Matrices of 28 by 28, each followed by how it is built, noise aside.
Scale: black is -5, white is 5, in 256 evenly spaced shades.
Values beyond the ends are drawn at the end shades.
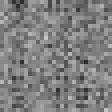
blocks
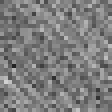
Toeplitz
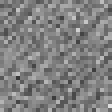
Hankel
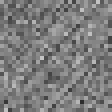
Hankel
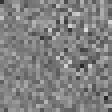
upper triangular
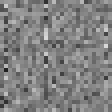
uneven columns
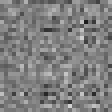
low rank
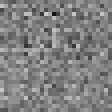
low rank
